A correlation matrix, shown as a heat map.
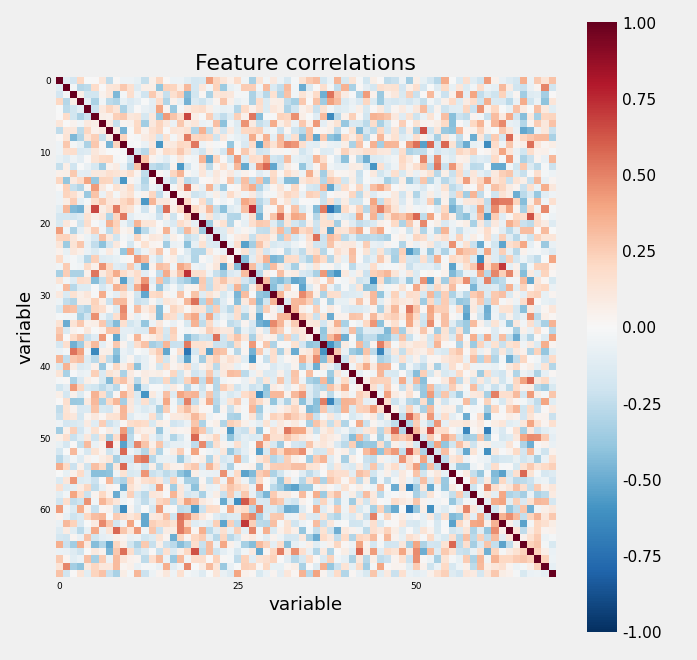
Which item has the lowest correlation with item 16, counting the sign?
64
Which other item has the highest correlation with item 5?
18
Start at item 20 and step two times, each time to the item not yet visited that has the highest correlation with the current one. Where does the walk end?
7
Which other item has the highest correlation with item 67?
50
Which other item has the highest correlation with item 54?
9
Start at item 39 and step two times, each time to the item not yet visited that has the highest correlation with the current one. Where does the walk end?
22
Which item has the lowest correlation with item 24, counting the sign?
49
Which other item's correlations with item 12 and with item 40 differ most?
53
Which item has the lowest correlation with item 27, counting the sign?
39
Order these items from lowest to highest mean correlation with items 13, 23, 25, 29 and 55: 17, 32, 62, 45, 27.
62, 27, 17, 45, 32
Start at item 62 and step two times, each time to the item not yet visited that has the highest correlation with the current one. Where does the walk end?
59
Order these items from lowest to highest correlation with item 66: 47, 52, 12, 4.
12, 4, 47, 52
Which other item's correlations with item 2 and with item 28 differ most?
52
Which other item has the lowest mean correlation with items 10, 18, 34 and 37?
38
